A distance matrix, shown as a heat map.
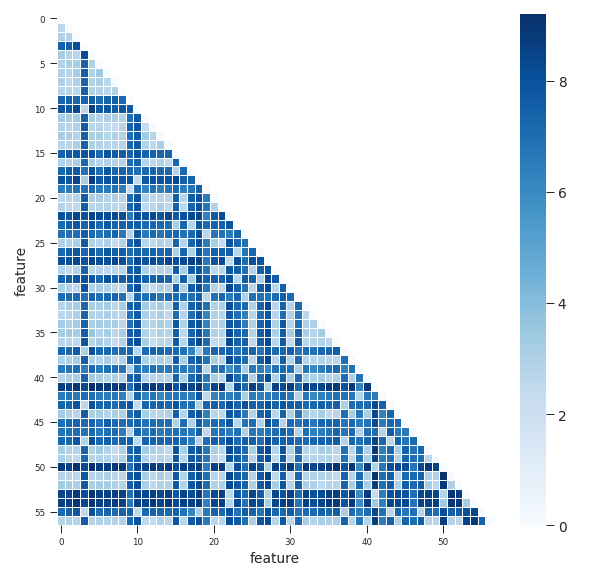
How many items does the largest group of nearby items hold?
31
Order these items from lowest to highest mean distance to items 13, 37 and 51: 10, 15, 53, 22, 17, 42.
10, 42, 17, 15, 22, 53
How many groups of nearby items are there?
5
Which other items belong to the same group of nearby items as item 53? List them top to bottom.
22, 27, 41, 50, 54
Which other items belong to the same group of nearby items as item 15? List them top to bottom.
17, 23, 26, 29, 45
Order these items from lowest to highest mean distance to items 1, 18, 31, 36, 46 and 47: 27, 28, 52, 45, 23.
28, 52, 45, 23, 27
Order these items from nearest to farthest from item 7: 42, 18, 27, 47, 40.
40, 42, 47, 18, 27
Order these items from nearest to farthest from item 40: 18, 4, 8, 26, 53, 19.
8, 4, 19, 26, 18, 53
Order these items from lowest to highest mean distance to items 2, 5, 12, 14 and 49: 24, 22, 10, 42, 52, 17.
52, 42, 24, 17, 10, 22
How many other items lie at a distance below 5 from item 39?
6
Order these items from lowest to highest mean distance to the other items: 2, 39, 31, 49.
49, 2, 39, 31
